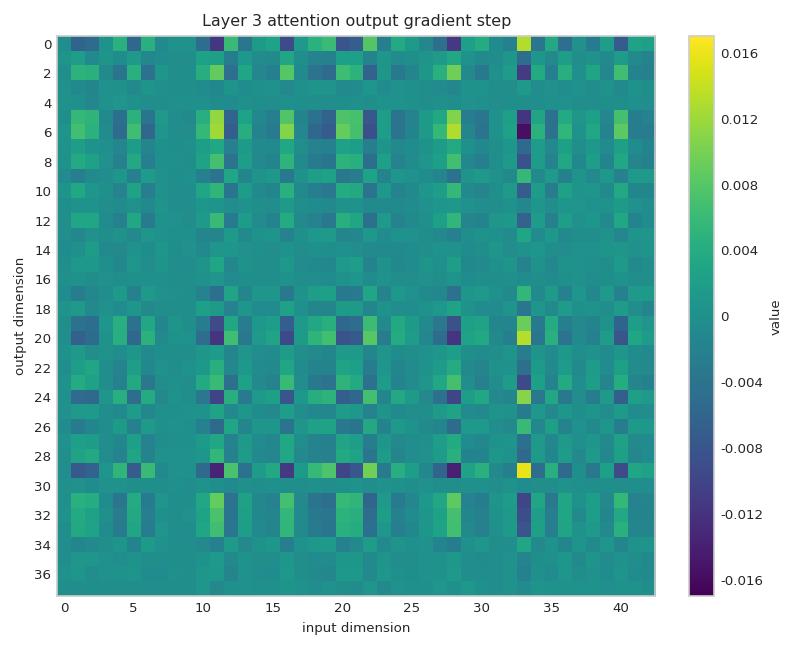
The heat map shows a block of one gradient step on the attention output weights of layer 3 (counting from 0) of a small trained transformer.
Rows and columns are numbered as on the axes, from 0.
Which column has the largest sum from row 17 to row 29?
33
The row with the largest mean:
6
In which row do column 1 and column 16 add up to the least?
29
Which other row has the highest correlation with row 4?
30
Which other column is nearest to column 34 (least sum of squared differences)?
13
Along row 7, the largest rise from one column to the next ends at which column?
34
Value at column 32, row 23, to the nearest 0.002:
0.002
